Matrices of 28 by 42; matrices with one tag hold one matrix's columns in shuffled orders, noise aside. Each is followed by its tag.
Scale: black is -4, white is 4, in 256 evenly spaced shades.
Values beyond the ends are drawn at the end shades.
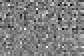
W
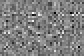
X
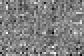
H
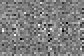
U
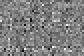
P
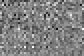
W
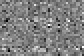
P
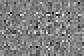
X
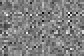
X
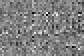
X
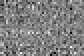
H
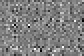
P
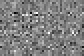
X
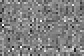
P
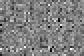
P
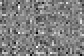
H
